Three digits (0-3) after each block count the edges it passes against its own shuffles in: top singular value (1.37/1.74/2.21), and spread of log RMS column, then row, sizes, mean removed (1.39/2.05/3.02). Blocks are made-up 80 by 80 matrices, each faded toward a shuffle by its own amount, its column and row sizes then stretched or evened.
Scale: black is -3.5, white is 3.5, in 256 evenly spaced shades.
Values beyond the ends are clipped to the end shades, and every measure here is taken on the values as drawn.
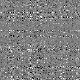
1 2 3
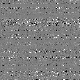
0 1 3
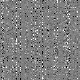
0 3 2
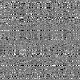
3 0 3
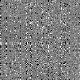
2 3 1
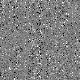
0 2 0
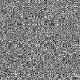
3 0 2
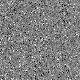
0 1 0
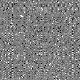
3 1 0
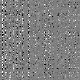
2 3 1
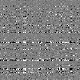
3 1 3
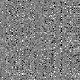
2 2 0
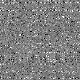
2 0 2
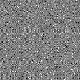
3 0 0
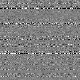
3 0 3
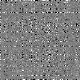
1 2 3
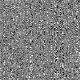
2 2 0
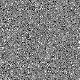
0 1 1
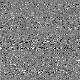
0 0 3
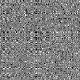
3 1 2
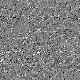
1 0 2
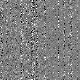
0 3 0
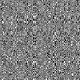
3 2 1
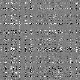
1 3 3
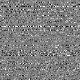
2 0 3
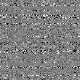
1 1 3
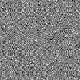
3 0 0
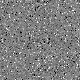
1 0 0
